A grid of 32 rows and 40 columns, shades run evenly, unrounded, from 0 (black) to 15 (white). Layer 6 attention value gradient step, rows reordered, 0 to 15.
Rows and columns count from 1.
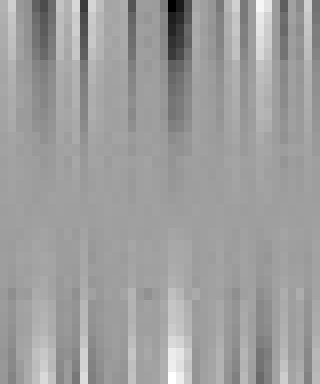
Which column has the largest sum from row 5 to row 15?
33
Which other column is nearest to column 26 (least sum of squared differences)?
37
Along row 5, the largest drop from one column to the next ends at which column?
11
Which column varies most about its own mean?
22
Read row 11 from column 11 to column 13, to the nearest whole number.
8 10 10
